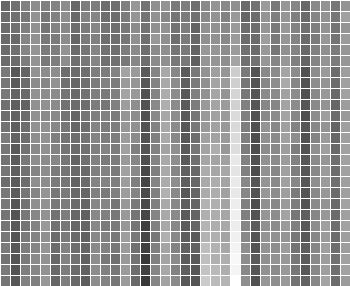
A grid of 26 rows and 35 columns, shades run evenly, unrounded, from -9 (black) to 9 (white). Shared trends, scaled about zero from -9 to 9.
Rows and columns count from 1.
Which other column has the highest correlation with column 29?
12
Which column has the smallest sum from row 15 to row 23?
15
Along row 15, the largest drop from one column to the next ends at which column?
25
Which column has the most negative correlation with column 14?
21
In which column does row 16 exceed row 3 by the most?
24
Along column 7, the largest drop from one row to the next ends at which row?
7
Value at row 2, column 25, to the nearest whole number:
-2
